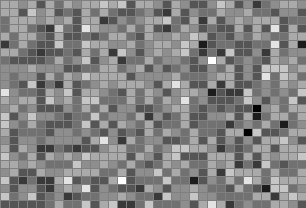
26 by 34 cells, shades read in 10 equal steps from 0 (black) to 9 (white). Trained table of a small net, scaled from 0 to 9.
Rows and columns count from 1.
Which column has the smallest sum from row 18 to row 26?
5
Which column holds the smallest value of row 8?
14
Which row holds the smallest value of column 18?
25
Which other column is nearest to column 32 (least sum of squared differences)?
13
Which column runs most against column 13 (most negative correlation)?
2
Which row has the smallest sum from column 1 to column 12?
19
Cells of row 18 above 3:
24
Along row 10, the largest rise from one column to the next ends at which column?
30
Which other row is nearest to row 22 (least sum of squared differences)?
3
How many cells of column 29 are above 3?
17
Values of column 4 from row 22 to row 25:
3 4 5 7
